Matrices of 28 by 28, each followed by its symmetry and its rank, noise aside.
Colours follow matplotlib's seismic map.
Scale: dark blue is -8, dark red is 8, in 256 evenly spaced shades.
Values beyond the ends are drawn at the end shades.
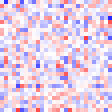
antisymmetric, rank six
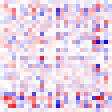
no symmetry, rank four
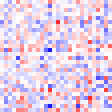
no symmetry, rank six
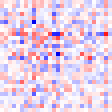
no symmetry, rank four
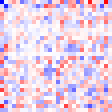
symmetric, rank four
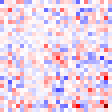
symmetric, rank four
